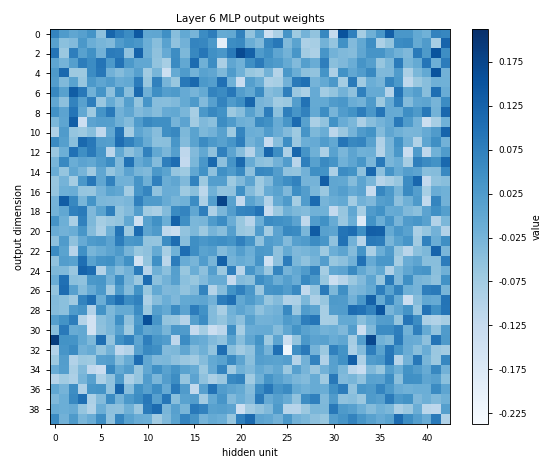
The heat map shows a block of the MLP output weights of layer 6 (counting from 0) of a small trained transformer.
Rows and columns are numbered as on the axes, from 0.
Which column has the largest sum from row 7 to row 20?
18
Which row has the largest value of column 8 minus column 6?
31
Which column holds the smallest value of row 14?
30
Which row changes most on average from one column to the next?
12
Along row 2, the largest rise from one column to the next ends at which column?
9
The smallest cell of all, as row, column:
32, 25
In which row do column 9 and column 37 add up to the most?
6
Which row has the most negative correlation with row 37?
4
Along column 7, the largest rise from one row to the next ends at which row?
20
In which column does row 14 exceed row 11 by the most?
23
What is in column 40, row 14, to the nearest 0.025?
-0.05
